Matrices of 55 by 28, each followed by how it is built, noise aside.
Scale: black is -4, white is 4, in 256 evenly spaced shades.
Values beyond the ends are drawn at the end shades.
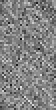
Toeplitz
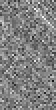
Toeplitz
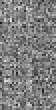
blocks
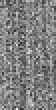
blocks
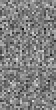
repeating columns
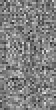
blocks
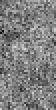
smooth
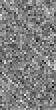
Toeplitz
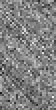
Toeplitz
